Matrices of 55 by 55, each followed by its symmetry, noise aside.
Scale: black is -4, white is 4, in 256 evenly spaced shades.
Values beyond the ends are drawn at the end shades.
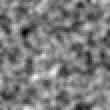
no symmetry.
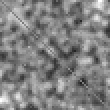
symmetric.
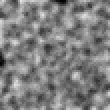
symmetric.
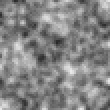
symmetric.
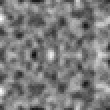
mirrored top to bottom.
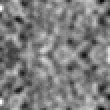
mirrored top to bottom.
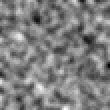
antisymmetric.
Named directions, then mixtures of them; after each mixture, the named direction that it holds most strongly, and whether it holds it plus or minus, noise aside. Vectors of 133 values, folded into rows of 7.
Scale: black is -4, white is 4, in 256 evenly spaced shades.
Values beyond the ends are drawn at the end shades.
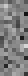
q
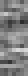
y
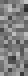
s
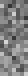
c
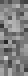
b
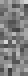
b, minus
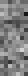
q, plus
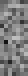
b, plus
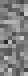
b, plus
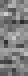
y, plus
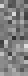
c, plus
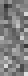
q, minus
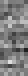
y, minus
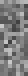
b, minus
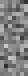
s, minus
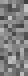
s, minus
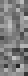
q, plus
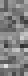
y, plus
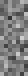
s, plus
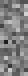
b, plus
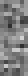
y, plus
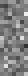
q, minus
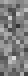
s, minus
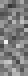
c, plus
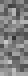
c, plus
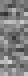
y, minus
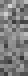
c, minus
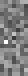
b, minus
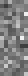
q, minus
